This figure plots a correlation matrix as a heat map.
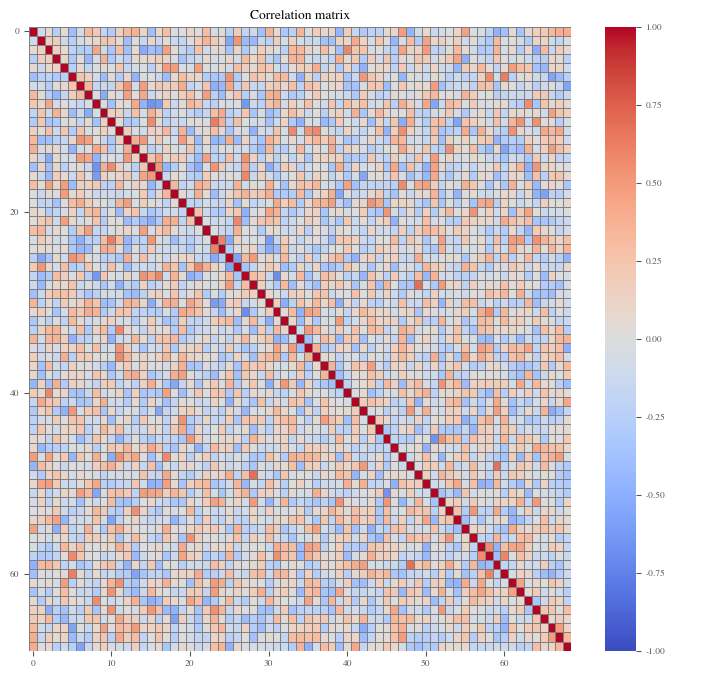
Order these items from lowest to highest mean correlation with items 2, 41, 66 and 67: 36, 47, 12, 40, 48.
12, 48, 36, 40, 47
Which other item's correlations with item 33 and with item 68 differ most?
35
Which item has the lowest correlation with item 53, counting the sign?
61
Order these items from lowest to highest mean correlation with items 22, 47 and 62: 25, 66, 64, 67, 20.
25, 20, 64, 67, 66
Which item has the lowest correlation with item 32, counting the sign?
30
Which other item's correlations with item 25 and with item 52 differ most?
23
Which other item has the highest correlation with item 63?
8
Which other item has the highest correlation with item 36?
11
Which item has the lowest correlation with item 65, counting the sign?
18
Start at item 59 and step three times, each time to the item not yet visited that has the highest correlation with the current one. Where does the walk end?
5
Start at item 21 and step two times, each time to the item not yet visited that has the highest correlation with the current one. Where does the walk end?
1
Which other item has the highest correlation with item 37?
43
